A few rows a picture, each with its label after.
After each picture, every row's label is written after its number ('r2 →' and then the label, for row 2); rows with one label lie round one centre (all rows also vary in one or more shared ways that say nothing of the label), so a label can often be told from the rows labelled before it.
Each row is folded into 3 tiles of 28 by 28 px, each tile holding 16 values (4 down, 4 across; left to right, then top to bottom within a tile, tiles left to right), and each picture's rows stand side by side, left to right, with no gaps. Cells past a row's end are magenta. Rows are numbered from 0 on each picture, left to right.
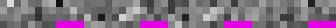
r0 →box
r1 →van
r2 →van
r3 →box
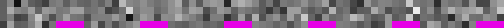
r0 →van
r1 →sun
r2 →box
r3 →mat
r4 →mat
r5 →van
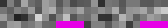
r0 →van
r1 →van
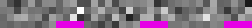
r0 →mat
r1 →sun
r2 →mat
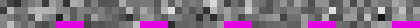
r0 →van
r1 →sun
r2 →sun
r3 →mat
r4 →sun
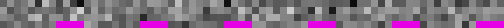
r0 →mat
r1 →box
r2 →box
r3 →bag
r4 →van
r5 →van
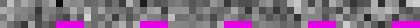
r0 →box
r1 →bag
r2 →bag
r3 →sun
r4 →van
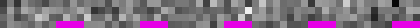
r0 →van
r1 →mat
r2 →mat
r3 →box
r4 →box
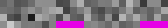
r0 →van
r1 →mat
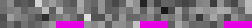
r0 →sun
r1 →bag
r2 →van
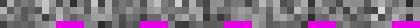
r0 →sun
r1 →box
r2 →box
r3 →box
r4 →sun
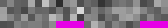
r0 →mat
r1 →van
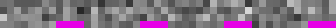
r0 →bag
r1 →van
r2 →mat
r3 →sun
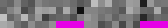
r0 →bag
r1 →box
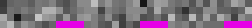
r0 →van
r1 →box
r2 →mat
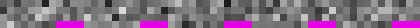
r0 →van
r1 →bag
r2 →box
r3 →mat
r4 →van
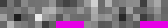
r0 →van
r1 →box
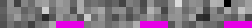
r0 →sun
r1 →bag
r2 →box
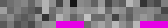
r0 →sun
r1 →bag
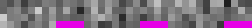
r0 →bag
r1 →box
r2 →box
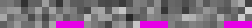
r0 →bag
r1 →bag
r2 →mat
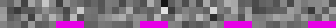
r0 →mat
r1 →mat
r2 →sun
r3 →mat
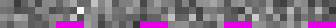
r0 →mat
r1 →box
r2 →mat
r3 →bag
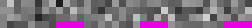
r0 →box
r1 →mat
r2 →mat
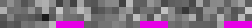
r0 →sun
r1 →mat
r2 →mat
